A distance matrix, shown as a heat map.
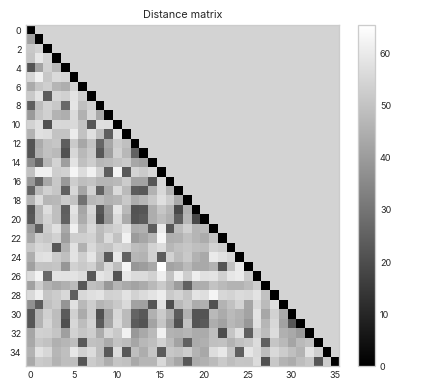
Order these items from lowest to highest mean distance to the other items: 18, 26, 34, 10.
18, 34, 10, 26
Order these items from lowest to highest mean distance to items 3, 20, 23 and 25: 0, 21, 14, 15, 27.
0, 27, 14, 21, 15
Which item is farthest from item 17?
26
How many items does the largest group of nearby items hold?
10
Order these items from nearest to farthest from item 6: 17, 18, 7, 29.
18, 17, 29, 7
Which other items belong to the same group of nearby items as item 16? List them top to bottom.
1, 14, 21, 29
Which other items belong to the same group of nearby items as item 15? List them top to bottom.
9, 11, 24, 34
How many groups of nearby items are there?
8
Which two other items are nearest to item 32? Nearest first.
22, 25
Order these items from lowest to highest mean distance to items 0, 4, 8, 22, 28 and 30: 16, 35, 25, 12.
12, 25, 16, 35
